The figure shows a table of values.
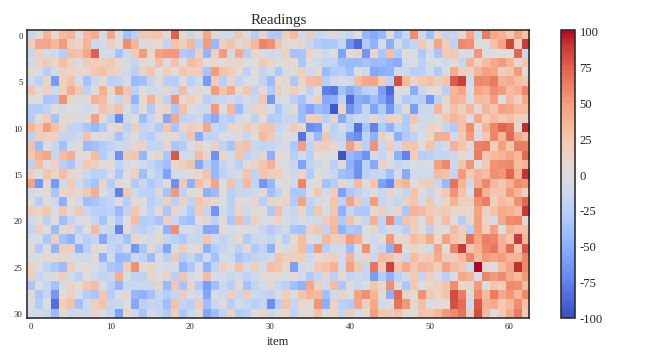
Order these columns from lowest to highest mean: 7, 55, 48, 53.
7, 48, 55, 53
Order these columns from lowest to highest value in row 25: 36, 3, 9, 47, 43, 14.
3, 9, 14, 36, 47, 43
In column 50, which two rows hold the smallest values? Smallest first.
7, 0
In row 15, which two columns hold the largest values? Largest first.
62, 60
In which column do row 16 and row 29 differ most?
18
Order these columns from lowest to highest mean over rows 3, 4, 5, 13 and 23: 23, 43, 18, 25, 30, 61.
30, 43, 23, 25, 18, 61
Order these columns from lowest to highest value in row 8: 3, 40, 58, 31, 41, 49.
40, 41, 31, 49, 3, 58
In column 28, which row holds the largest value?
1
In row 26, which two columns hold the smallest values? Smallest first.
43, 45
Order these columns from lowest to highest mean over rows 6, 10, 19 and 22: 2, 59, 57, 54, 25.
25, 2, 54, 57, 59
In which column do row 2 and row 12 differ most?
8
